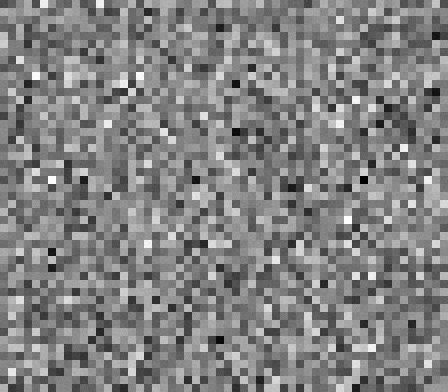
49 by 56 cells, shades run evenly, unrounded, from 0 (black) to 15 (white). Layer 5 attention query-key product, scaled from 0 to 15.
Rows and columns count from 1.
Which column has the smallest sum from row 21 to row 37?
9
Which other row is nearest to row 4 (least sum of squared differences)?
34
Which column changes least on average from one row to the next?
31
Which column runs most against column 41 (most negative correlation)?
5
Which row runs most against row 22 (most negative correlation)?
11
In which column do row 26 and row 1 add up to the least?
37
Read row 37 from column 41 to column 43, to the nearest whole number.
8 8 7
